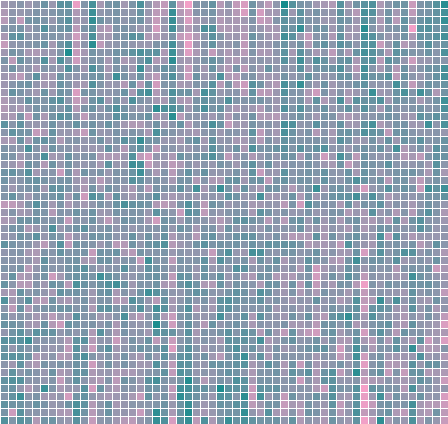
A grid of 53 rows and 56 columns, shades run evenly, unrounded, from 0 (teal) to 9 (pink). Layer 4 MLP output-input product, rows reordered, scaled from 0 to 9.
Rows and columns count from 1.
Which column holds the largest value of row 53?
46
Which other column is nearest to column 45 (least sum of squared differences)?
29
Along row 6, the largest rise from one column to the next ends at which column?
13
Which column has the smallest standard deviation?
35
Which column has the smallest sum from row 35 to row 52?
24
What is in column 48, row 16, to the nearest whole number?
6
